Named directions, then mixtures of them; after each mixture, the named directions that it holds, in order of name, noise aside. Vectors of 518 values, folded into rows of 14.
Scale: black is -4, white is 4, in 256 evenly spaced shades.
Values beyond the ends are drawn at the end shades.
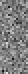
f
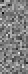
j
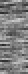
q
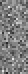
f.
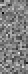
j.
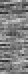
q.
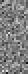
f, j.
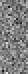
f.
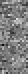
f, q.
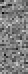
j, q.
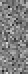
f.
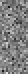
f.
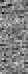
j, q.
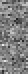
f, q.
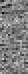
j, q.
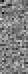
j, q.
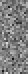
f.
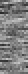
q.
